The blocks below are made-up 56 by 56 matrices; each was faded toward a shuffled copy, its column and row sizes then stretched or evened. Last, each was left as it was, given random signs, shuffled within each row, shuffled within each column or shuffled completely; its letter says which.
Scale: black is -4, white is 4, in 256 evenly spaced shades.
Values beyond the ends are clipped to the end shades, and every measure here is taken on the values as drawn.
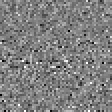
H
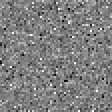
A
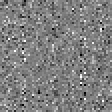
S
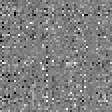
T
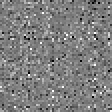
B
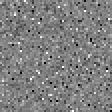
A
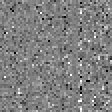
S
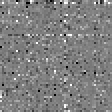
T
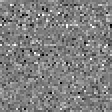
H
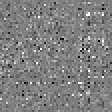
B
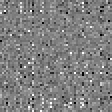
T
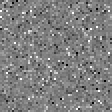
A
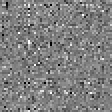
B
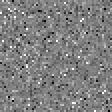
A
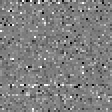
H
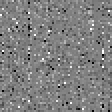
S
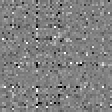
T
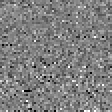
H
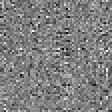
T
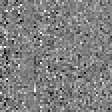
S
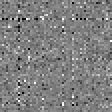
B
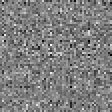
B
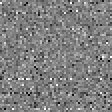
H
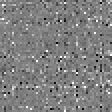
T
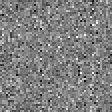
S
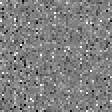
S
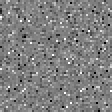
A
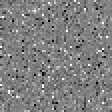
S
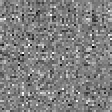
T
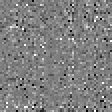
T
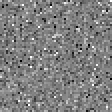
A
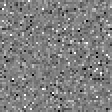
A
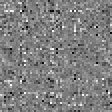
T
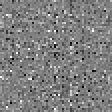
B
